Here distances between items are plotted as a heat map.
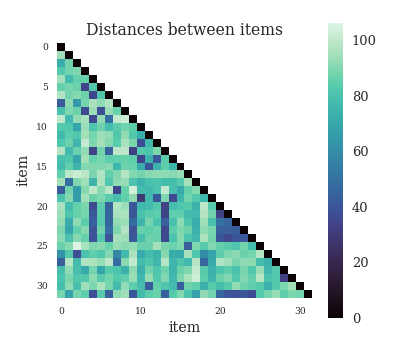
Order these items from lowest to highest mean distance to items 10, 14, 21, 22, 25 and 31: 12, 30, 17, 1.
12, 17, 1, 30
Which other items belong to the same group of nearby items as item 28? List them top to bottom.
29
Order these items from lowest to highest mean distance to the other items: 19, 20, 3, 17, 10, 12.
20, 10, 19, 12, 17, 3
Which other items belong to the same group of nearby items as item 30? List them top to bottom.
11, 15
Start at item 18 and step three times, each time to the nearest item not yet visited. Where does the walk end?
27
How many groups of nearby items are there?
9
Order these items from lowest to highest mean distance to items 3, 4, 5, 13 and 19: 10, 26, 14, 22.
22, 10, 14, 26
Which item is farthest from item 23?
8
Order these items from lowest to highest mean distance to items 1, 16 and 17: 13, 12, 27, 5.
13, 12, 27, 5
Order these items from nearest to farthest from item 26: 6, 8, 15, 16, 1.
15, 8, 1, 6, 16
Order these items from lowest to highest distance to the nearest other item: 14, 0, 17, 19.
19, 14, 0, 17
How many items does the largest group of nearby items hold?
10
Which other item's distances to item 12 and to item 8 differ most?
3
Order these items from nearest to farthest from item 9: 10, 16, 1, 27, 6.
6, 1, 10, 16, 27
